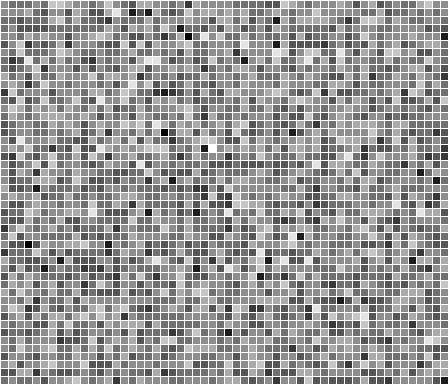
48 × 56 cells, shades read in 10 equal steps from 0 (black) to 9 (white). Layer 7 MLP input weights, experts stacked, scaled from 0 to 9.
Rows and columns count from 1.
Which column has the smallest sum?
49
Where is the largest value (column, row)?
27, 19
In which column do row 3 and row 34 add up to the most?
29
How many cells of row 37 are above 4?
31
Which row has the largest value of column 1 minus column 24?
5
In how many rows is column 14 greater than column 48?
21
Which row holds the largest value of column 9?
41
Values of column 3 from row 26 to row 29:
3 4 3 7
